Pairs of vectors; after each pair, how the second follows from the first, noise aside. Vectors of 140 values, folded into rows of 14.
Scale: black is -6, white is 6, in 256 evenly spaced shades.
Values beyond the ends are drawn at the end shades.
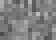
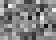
wrapped around, negated, scaled up.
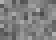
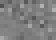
reversed, negated, partly zeroed.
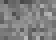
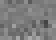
wrapped around, negated, partly zeroed.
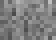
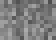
negated.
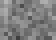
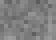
reversed, shrunk.
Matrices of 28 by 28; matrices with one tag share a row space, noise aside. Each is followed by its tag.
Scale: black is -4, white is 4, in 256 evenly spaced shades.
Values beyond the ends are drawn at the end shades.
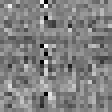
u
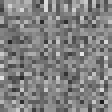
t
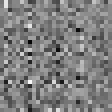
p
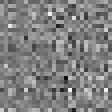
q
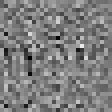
p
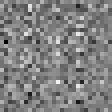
p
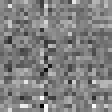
u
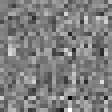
q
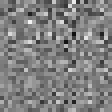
q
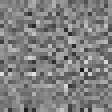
q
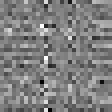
u
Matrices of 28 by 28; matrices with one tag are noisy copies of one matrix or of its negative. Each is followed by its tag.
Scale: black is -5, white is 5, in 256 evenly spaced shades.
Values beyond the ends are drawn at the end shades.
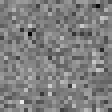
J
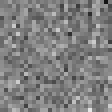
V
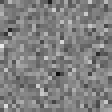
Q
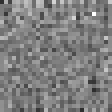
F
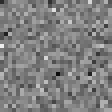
Q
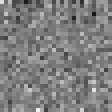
F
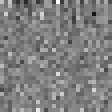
F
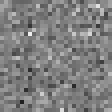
J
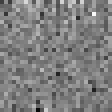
F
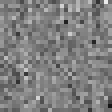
V
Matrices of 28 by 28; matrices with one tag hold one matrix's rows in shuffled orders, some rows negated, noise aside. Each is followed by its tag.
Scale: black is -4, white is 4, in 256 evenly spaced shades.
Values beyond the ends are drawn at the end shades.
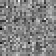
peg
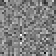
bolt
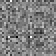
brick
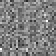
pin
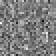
pin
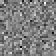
bolt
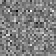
brick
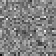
peg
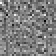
peg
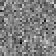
bolt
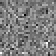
pin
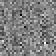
bolt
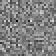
brick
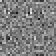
brick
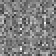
bolt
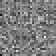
peg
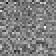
peg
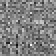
brick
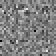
pin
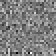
brick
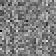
pin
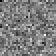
peg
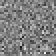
bolt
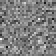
peg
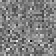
brick
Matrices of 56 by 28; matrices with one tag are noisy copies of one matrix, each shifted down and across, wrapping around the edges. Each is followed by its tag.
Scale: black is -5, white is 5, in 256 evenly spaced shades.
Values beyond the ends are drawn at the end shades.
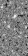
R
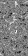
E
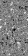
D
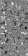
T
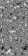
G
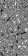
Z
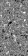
D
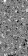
R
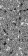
Z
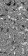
G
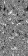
G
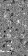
T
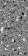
R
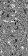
T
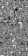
D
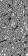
Z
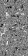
E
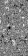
D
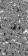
G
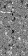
T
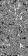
E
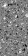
R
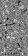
Z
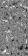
G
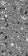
T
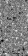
D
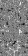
E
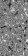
Z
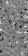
T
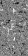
E
